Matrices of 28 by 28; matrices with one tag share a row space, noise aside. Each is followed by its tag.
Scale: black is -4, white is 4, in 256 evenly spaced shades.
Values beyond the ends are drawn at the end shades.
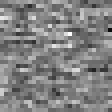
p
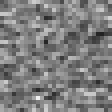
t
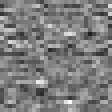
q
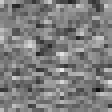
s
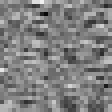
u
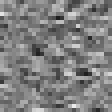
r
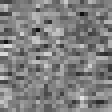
t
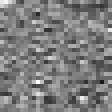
t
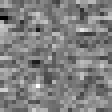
t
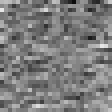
u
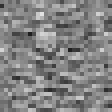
s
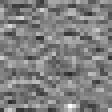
q
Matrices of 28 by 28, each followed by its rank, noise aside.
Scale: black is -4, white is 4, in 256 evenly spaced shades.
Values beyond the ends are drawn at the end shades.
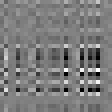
one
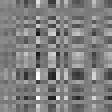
one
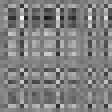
one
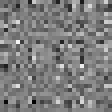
four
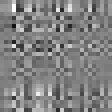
two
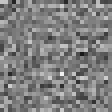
six
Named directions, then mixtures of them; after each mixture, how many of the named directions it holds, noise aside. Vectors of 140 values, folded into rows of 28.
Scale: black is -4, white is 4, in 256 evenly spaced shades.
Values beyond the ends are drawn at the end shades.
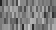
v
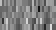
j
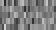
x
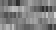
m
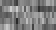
four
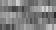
one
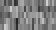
four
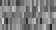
two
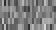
two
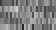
two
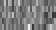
four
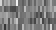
four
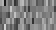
one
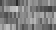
two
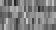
three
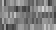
three
